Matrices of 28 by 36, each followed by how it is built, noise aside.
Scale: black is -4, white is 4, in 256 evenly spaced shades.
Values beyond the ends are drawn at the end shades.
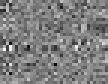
low rank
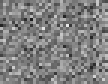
repeating rows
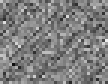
Hankel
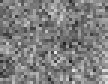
smooth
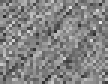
Hankel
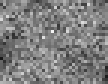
smooth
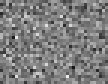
repeating rows
